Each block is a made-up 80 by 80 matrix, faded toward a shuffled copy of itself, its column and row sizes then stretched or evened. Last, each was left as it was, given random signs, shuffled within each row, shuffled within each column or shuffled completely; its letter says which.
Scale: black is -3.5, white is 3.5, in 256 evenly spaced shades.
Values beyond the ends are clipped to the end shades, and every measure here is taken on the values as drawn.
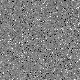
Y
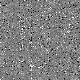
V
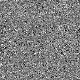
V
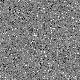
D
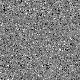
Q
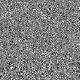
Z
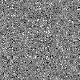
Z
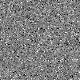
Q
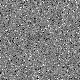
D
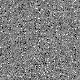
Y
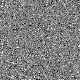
Q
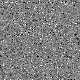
Q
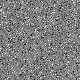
D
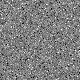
D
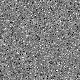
D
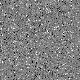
Y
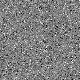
D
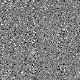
Z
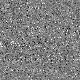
Q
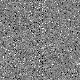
Y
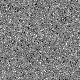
D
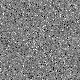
D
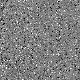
Y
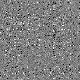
Z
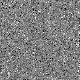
Y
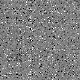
Z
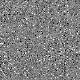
V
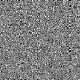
Z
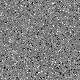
D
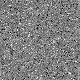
D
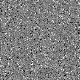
Y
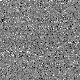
Q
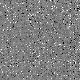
Z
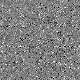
V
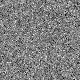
D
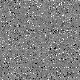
V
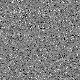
Q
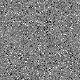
Z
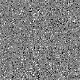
Z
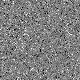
D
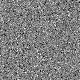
D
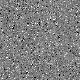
Y
